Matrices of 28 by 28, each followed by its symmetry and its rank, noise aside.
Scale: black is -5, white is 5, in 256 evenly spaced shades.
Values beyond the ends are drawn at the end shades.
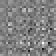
symmetric, rank three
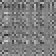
no symmetry, rank three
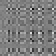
no symmetry, rank two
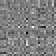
antisymmetric, rank four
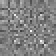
symmetric, rank four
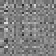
no symmetry, rank three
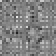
symmetric, rank three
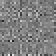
no symmetry, rank four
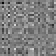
no symmetry, rank four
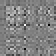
symmetric, rank three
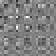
symmetric, rank two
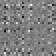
antisymmetric, rank four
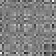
symmetric, rank two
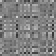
symmetric, rank two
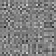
antisymmetric, rank four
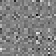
no symmetry, rank four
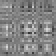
no symmetry, rank two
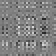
no symmetry, rank two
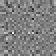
no symmetry, rank four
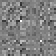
symmetric, rank three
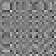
symmetric, rank two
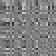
antisymmetric, rank two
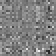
no symmetry, rank four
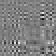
antisymmetric, rank two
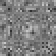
symmetric, rank four
